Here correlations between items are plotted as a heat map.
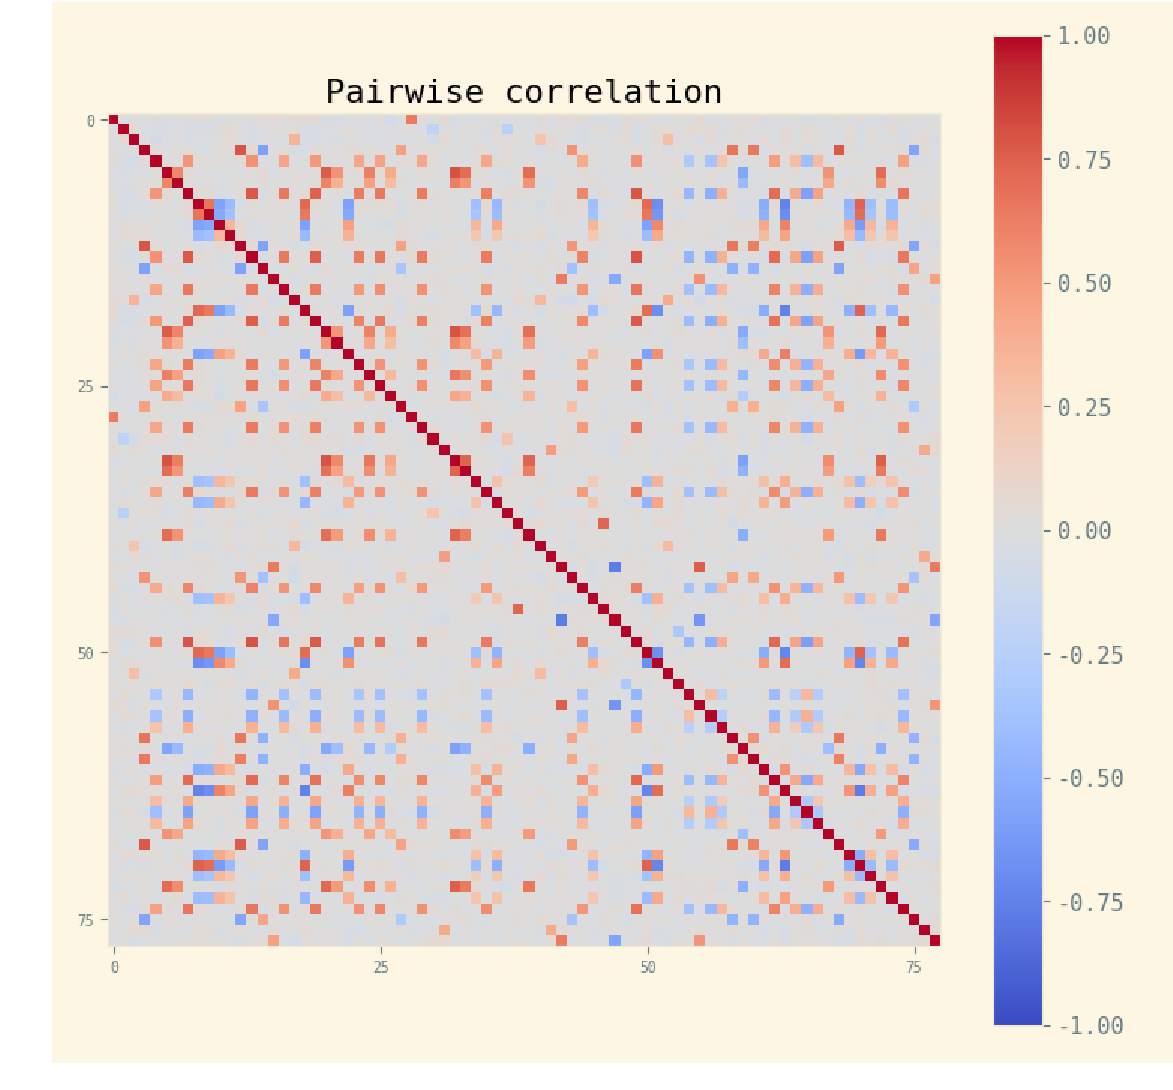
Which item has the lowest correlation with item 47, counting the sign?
42
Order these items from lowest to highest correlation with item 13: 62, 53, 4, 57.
53, 57, 4, 62
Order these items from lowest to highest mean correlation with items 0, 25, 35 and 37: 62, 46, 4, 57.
46, 57, 4, 62
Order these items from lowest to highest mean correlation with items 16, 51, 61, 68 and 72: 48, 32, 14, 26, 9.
9, 14, 48, 26, 32
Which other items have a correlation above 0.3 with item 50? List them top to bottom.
8, 9, 18, 70
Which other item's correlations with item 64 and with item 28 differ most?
0
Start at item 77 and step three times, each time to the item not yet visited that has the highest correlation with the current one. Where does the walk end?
15
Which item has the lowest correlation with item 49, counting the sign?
65
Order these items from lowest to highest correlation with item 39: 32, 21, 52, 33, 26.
52, 26, 21, 33, 32
